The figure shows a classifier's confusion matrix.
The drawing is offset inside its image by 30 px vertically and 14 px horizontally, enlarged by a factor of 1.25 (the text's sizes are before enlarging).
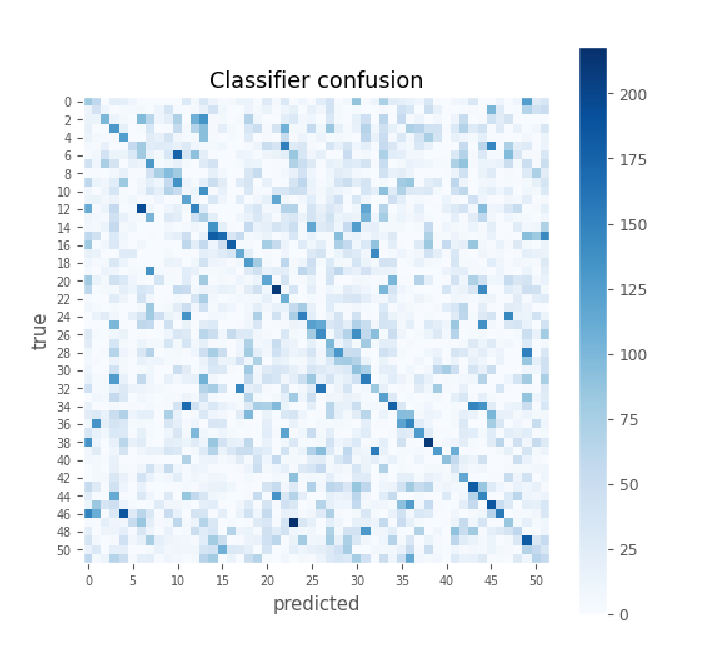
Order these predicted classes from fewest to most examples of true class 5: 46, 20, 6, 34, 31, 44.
46, 31, 34, 20, 44, 6
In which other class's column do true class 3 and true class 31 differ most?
22
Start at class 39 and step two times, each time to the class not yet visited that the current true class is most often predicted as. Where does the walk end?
26
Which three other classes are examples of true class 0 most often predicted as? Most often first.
49, 30, 33
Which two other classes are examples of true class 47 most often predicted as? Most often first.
23, 6
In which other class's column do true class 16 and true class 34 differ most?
44
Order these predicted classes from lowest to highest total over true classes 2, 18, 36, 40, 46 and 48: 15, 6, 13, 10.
15, 10, 6, 13
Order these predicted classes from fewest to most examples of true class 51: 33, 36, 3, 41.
41, 33, 3, 36
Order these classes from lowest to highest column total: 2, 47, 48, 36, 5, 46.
5, 2, 46, 48, 47, 36
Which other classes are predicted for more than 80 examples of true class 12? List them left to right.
0, 6, 31, 44
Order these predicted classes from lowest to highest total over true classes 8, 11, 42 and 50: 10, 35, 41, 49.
41, 35, 10, 49
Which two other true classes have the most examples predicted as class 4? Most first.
46, 9
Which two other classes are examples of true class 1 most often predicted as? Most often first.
45, 49
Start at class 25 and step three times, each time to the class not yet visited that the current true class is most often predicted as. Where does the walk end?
33
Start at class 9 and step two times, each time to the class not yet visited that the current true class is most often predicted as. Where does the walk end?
13
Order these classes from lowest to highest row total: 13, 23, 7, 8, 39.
23, 8, 13, 7, 39
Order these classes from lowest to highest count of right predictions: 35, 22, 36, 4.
35, 22, 4, 36
